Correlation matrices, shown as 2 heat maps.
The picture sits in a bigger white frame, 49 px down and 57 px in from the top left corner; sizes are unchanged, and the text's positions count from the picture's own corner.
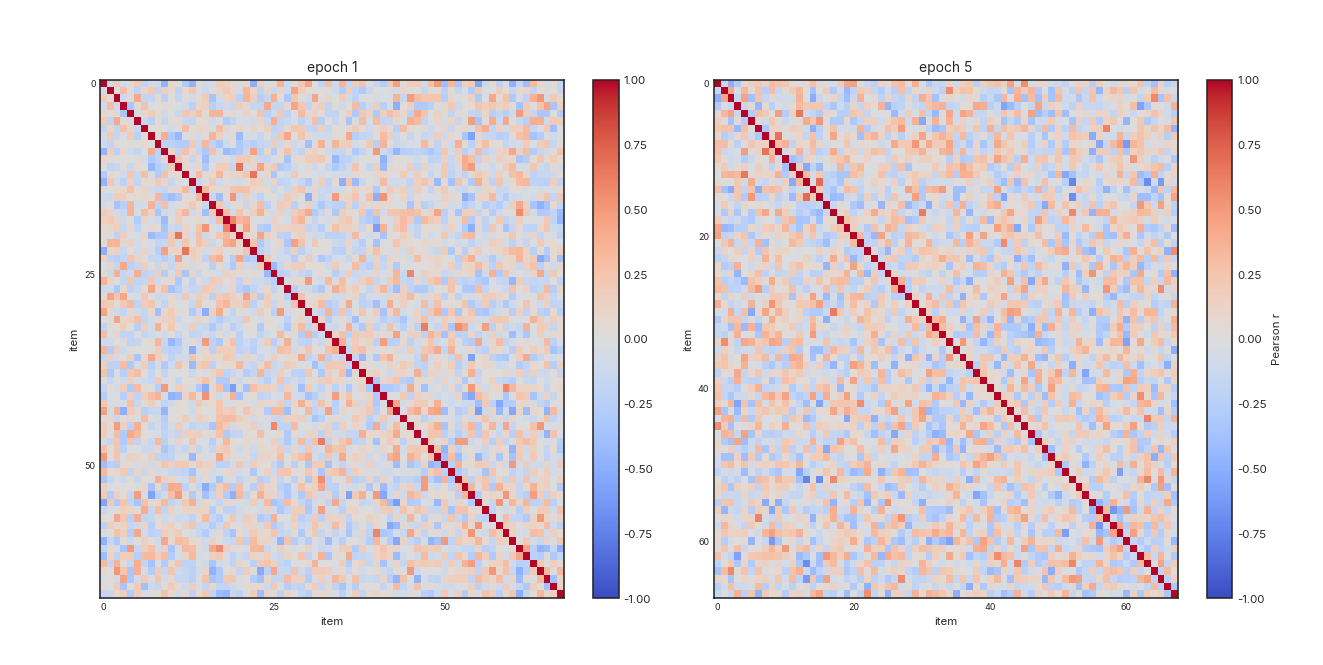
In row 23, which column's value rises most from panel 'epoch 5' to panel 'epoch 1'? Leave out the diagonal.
20
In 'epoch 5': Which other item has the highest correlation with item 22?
67
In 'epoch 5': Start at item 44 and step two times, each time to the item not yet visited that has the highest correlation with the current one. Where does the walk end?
52
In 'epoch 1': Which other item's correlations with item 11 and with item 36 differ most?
54
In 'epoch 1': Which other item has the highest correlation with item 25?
45
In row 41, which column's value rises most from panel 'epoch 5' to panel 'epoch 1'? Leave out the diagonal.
15
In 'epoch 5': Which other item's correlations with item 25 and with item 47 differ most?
3
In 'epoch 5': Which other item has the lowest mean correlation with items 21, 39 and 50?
54
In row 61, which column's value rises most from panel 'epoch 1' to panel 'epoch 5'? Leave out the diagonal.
10
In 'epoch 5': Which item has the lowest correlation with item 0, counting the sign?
2
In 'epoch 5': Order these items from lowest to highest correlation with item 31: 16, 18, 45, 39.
16, 45, 39, 18
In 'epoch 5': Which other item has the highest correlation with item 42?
21
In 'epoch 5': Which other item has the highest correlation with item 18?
47
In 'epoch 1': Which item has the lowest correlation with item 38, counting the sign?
36
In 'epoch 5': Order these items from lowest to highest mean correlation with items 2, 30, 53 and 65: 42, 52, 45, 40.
40, 45, 42, 52
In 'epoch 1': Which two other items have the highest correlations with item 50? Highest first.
60, 52
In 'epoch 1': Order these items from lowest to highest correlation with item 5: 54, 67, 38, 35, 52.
52, 35, 67, 38, 54
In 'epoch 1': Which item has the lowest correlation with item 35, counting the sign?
13
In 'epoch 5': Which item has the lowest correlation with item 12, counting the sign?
51
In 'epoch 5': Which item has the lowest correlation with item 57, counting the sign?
14
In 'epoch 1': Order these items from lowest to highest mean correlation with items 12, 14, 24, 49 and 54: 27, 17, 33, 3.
27, 33, 3, 17
